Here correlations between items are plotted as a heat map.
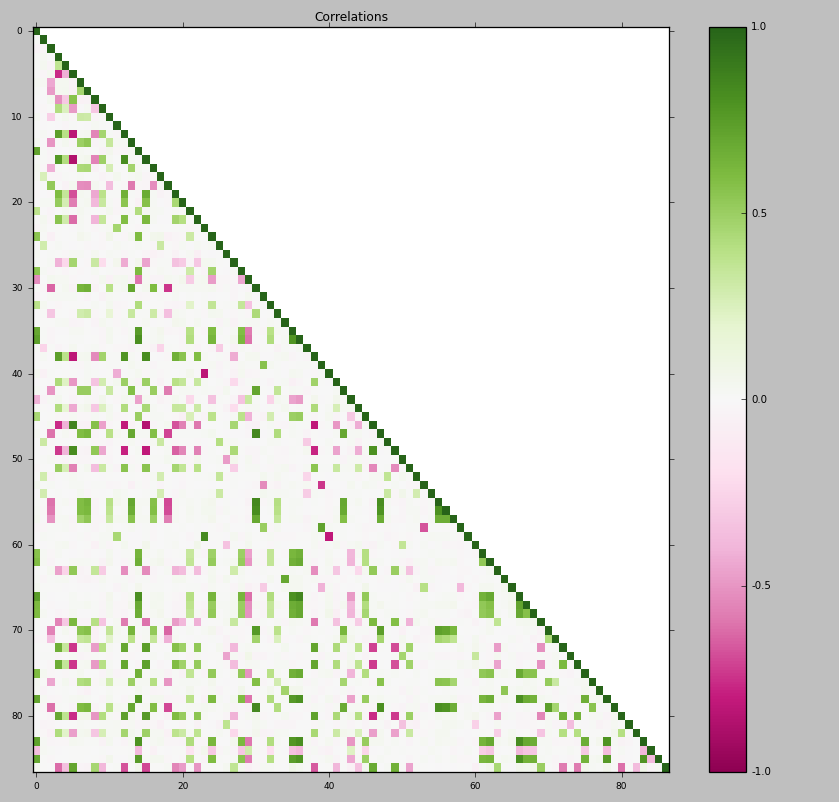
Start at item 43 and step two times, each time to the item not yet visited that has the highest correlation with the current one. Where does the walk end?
84
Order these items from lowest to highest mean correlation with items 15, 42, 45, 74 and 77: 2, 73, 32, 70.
2, 73, 32, 70
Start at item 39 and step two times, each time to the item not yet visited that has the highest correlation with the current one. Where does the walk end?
31
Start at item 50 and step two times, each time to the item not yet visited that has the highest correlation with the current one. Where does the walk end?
60
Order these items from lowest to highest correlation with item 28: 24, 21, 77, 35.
77, 21, 24, 35
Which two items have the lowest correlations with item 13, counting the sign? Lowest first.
18, 2
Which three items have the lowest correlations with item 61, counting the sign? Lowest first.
29, 43, 84
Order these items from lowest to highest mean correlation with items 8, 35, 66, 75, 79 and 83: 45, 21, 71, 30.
71, 30, 21, 45
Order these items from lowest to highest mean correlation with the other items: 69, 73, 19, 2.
2, 69, 73, 19
